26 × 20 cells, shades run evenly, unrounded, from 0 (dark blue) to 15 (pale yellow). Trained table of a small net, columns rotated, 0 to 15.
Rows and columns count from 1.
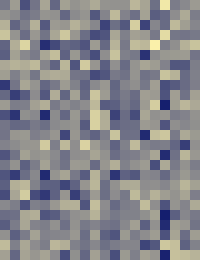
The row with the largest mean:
1
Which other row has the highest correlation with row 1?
17
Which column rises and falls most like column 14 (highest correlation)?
2
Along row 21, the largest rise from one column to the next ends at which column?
10
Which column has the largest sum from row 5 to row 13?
16
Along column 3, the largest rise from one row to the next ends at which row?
5
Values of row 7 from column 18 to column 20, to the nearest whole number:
4 4 7
